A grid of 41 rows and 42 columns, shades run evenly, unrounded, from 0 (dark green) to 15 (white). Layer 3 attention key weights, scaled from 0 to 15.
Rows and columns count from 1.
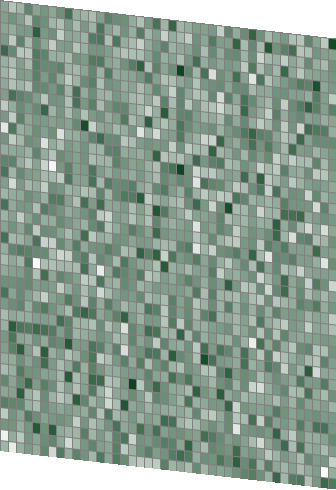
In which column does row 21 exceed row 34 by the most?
25
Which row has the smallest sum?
31
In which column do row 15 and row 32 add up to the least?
12
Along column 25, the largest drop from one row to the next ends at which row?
22
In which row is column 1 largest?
40
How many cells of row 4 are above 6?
36
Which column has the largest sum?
33
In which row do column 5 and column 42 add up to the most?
24
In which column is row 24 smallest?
29
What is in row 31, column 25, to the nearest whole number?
10
